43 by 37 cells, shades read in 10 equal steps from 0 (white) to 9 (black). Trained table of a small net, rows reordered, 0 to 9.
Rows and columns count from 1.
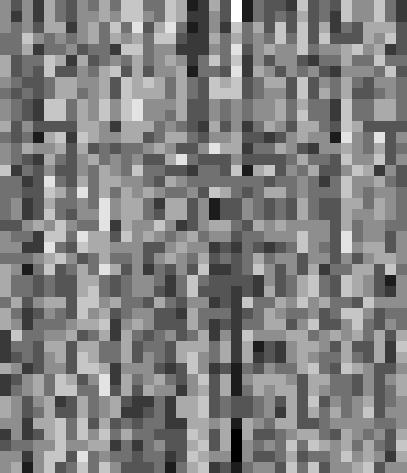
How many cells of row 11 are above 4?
16
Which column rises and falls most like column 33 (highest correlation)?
1
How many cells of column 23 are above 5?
19
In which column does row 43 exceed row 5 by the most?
22
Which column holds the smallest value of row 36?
10
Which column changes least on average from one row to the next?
37
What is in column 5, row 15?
3
